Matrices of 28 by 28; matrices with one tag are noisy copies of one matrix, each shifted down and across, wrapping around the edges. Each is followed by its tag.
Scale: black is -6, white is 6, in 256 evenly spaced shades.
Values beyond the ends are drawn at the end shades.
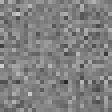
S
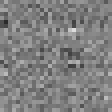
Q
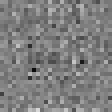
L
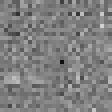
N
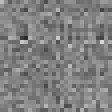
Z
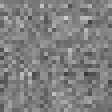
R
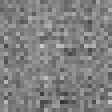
R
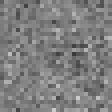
R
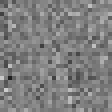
L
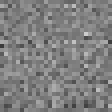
L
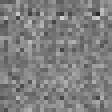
Z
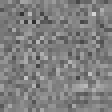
N
